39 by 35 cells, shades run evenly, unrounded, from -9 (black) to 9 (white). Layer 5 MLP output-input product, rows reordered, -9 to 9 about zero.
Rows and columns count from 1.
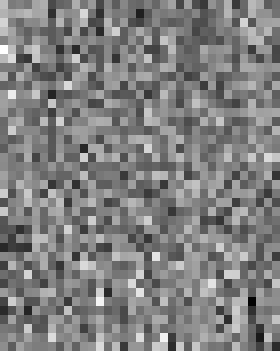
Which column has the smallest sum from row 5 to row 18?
7
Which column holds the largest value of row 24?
1
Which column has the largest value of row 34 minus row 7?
13
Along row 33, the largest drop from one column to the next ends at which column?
14
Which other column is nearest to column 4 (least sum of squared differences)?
29
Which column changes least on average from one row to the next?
25
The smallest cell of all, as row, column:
34, 32
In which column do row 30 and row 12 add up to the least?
8
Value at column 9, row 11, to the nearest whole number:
-3
